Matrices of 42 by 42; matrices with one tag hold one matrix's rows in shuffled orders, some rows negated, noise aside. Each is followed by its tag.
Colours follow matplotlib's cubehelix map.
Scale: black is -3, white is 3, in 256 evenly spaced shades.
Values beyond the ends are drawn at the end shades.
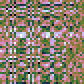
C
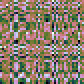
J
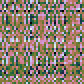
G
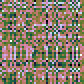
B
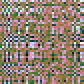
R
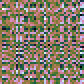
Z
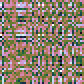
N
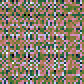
G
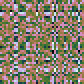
J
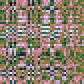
C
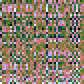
B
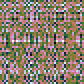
G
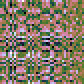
C
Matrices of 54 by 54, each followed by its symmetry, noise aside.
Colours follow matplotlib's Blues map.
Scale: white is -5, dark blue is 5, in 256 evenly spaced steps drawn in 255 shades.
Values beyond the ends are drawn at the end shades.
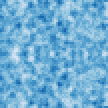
mirrored top to bottom.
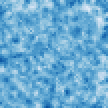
symmetric across the other diagonal.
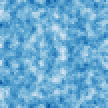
mirrored top to bottom.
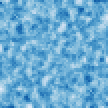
same after a half turn.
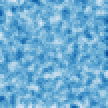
antisymmetric.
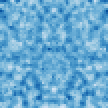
mirrored left to right.
